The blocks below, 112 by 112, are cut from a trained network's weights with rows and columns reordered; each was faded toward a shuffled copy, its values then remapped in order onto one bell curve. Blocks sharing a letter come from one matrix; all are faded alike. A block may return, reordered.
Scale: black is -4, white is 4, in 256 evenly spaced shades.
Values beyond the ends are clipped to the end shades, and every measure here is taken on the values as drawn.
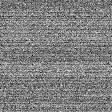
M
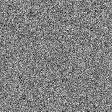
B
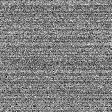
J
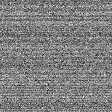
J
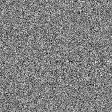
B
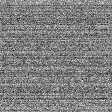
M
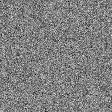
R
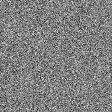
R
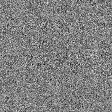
B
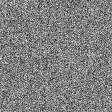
R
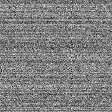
J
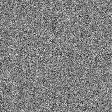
B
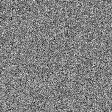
R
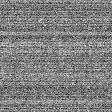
M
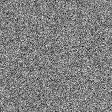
R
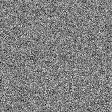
R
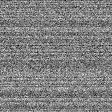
M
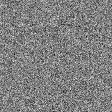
R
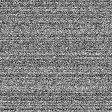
M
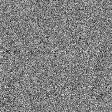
B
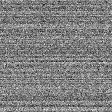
M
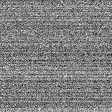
M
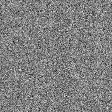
B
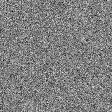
R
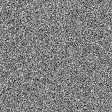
R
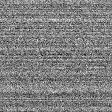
M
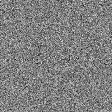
B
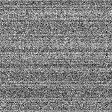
J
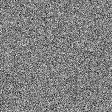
R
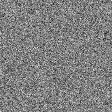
R
